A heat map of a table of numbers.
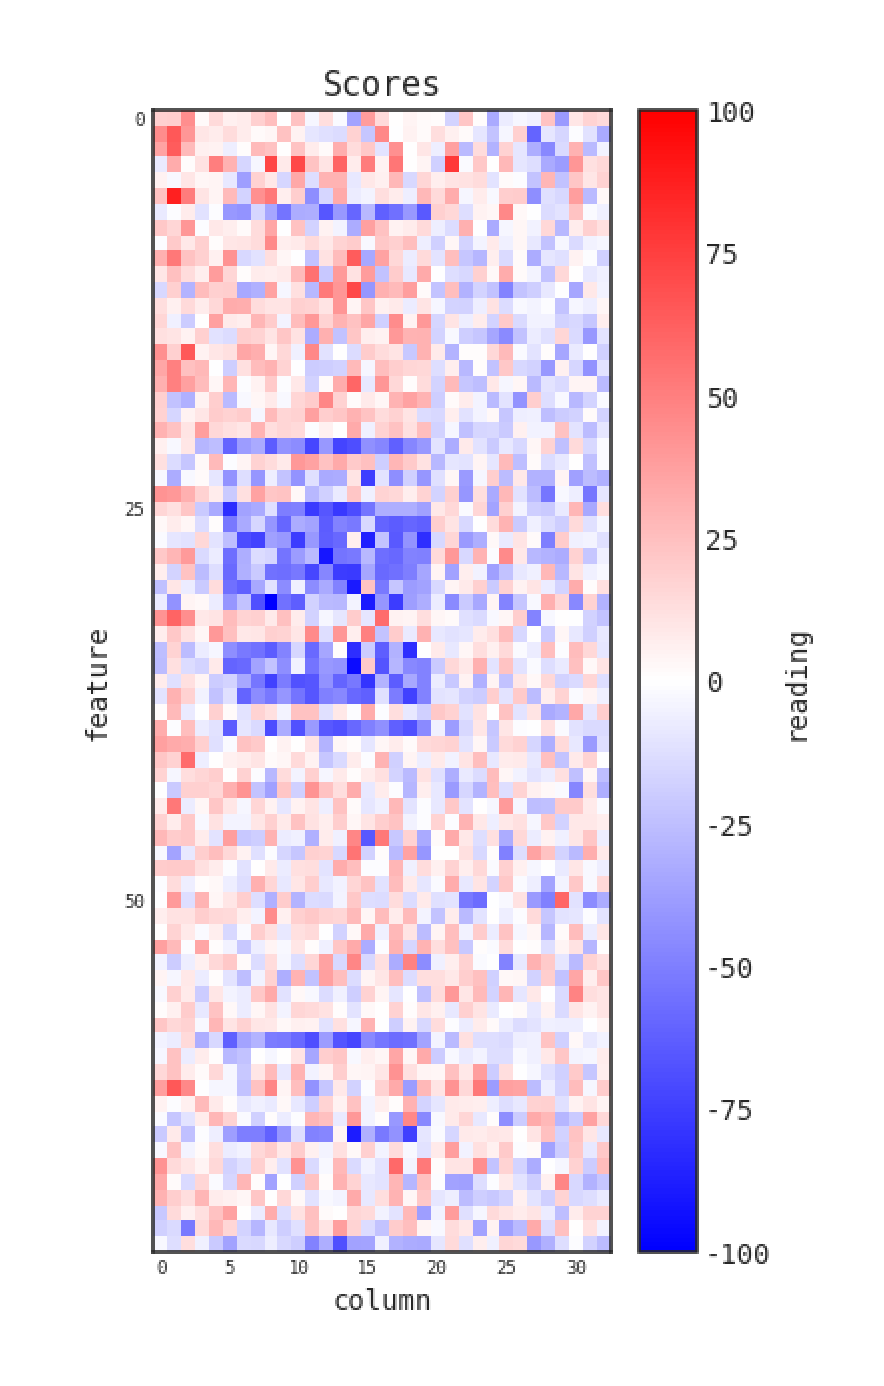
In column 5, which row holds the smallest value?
25
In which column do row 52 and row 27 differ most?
15
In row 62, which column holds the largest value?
1
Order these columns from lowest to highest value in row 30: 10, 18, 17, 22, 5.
5, 18, 17, 10, 22
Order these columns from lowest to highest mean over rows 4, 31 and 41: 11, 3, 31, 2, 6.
6, 11, 3, 31, 2
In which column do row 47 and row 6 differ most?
14
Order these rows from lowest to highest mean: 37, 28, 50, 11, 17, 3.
37, 28, 50, 11, 17, 3
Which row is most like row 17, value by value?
9
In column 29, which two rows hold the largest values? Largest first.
50, 68
